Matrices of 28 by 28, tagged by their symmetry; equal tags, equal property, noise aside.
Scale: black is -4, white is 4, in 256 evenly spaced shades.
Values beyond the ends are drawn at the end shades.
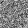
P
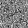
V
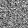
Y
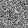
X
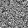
V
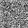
P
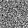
P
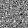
Y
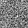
P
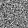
Y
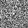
P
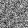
X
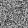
P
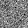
P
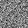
P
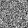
P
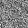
Y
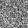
X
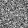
V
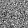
Y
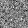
V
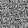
V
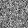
V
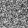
Y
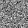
P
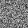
V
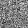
Y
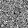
X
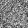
P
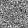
V
